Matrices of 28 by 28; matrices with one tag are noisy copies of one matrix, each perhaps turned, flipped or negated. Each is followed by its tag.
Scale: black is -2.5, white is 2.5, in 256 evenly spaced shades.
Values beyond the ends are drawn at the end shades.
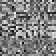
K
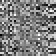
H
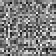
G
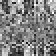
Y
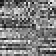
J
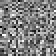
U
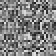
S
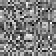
S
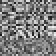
K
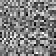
U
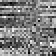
J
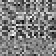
K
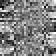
Y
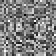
S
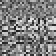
K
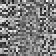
H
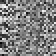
H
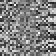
H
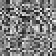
S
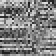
J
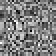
S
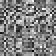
S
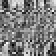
Y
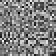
U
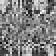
Y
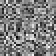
S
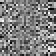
H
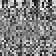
H
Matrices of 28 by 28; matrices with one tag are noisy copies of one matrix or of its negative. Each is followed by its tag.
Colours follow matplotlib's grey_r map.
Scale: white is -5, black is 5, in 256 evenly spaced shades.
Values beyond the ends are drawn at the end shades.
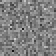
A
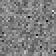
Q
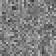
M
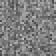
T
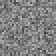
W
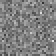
W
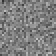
A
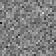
W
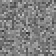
A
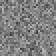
M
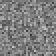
A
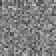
M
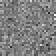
T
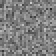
W
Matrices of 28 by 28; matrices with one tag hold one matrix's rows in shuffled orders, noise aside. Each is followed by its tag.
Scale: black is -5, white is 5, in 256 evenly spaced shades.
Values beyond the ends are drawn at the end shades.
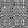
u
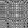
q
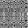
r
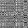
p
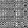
p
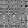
r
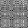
u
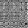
r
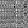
p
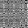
r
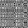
p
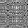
q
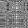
q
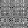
u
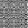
r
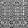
u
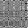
r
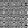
r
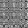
r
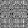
u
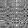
q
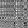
p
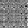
r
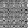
r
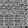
r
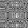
q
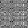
u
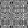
u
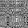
q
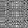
q
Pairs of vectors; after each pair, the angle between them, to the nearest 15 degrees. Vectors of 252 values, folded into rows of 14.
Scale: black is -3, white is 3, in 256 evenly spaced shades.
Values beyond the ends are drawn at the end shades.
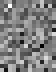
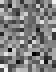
135 degrees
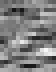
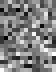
60 degrees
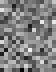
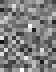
165 degrees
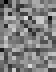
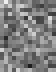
165 degrees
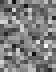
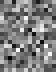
60 degrees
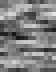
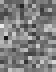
120 degrees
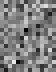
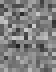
105 degrees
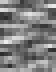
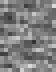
45 degrees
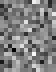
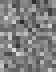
120 degrees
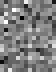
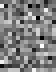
90 degrees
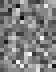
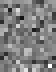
60 degrees
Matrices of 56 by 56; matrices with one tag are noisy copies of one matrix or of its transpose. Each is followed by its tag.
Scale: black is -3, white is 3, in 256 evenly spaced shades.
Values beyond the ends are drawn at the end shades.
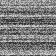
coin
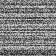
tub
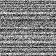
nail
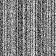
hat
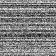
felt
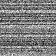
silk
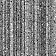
silk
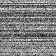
felt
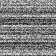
coin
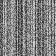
hat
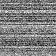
silk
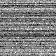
felt
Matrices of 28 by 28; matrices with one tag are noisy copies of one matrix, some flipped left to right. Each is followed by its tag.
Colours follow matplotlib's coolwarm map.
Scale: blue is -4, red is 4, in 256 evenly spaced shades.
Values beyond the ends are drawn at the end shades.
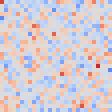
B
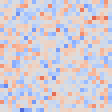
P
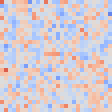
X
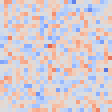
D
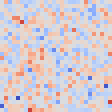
P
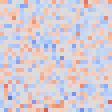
P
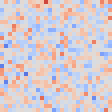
X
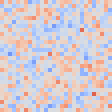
X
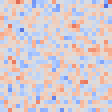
B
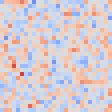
B
